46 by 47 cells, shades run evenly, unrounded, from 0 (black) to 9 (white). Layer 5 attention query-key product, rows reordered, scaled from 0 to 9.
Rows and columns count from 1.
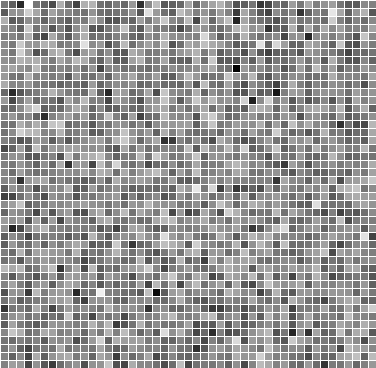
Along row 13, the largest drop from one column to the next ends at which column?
32
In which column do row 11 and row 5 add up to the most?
26
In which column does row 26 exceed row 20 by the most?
40
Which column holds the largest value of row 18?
16
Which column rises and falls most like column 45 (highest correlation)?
44
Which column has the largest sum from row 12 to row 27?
47
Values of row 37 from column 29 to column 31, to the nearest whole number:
6 6 5
